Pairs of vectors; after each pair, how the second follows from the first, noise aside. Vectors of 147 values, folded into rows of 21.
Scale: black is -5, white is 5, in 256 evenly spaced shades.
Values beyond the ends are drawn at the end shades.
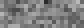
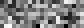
reversed, scaled up.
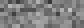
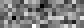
reversed, negated, scaled up.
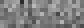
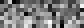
reversed, scaled up.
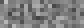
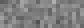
wrapped around, shrunk.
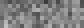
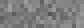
wrapped around, shrunk.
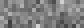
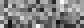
scaled up.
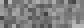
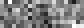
scaled up.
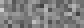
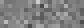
wrapped around, negated, partly zeroed.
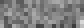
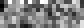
reversed, negated, scaled up.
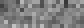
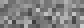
wrapped around.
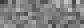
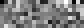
scaled up.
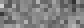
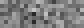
wrapped around.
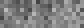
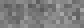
wrapped around, shrunk.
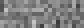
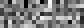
reversed, scaled up.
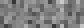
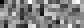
reversed, negated, scaled up.
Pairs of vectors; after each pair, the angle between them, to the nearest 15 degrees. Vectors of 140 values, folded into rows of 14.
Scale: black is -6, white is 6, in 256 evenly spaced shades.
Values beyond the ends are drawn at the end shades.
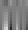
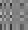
75 degrees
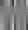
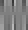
30 degrees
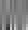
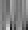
150 degrees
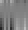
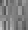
135 degrees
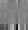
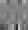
30 degrees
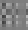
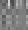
45 degrees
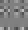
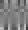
60 degrees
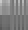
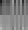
165 degrees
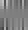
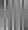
150 degrees
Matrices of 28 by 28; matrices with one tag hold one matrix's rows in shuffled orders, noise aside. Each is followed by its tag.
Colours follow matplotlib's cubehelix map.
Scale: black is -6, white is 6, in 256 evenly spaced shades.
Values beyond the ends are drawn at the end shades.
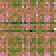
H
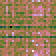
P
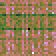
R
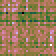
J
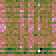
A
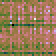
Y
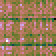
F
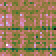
F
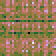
R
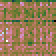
F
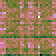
A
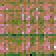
H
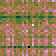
R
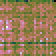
F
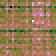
P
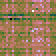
P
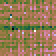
Y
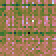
R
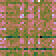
A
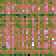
R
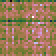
P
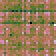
H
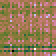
Y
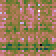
A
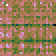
F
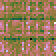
H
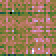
P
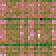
A
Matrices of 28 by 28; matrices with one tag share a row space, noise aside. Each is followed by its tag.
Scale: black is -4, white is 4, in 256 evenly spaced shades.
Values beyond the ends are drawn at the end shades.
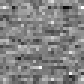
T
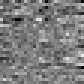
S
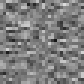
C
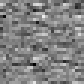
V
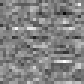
V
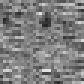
S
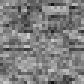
T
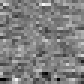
S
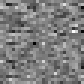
C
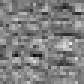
V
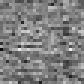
T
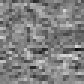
V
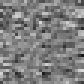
S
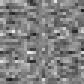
C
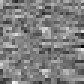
S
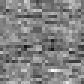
T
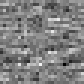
T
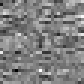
S
